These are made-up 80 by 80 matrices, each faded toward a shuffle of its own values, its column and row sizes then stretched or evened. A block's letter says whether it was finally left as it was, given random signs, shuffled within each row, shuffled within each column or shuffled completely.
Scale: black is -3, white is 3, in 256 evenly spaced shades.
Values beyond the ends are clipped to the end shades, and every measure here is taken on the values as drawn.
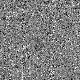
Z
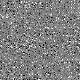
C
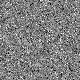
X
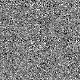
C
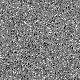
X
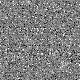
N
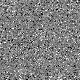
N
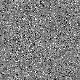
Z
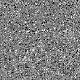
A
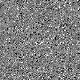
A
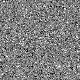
N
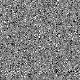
C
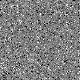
C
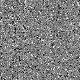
Z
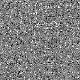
A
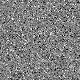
N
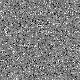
N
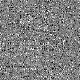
A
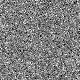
X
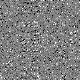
A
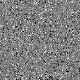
A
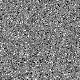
N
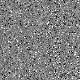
C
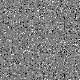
C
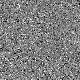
N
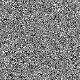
C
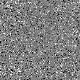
C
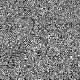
C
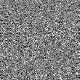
A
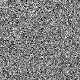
A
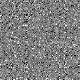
A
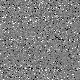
N
